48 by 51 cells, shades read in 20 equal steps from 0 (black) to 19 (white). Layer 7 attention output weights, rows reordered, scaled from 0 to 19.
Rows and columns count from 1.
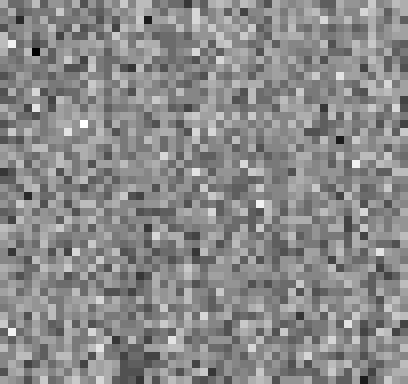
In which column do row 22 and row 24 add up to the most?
33
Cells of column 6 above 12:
7
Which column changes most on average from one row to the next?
12
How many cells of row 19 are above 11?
13
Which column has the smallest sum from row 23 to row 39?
19
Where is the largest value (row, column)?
16, 11
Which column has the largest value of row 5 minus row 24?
31
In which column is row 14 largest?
5
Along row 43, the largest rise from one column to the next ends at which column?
22
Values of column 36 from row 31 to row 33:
7 6 11
